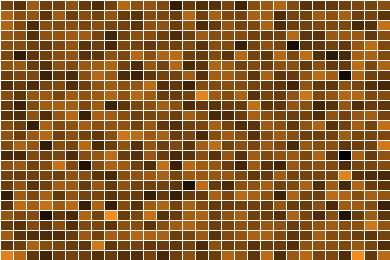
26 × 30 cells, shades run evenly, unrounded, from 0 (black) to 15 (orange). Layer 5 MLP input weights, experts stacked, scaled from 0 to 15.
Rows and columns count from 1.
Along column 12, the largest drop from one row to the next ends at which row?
23
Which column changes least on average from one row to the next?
6
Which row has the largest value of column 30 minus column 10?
26
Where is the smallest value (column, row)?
27, 16
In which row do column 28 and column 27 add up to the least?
22
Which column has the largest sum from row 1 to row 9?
28
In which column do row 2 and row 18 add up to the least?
30
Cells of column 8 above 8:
13
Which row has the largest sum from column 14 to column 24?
10
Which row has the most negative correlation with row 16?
18
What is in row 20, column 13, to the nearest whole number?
6
